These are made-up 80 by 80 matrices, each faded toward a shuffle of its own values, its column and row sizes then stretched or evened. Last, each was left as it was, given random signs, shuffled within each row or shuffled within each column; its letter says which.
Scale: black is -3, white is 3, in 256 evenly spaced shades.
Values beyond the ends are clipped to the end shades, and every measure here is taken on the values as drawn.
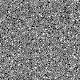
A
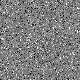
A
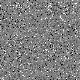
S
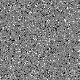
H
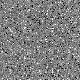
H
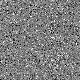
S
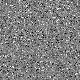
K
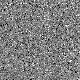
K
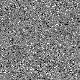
K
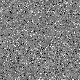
K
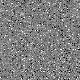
H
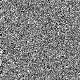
A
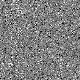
S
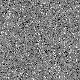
A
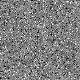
A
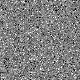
S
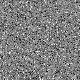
K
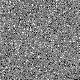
A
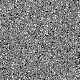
A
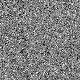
A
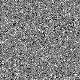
S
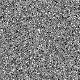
A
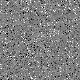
S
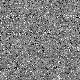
K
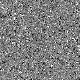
A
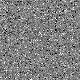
S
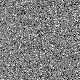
A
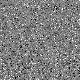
K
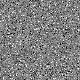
S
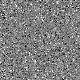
S
